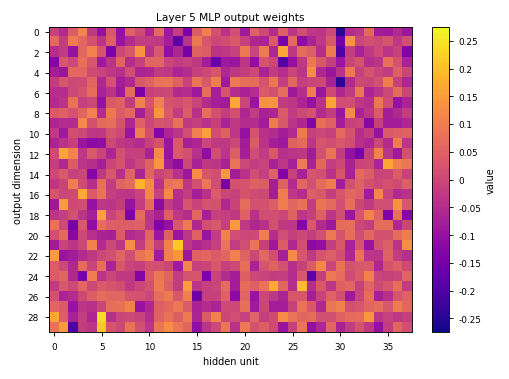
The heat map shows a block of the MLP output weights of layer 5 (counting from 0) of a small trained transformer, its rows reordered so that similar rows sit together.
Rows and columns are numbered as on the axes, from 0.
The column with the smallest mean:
30
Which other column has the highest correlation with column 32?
12
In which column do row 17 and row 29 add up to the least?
2
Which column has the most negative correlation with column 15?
14
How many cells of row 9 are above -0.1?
36
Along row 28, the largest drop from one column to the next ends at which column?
6
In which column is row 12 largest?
1
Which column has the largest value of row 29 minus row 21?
5
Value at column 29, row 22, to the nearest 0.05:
0.05
